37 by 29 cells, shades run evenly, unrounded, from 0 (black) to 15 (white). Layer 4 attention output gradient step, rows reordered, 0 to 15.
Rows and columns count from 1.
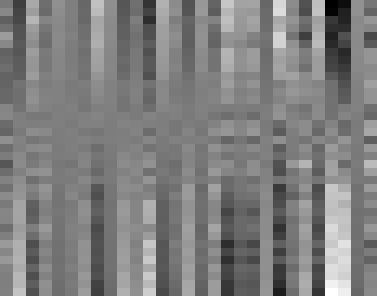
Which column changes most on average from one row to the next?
29
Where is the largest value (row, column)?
37, 26
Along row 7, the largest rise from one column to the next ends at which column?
28
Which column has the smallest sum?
22
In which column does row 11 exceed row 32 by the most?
18
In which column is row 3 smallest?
27
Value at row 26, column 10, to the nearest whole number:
9
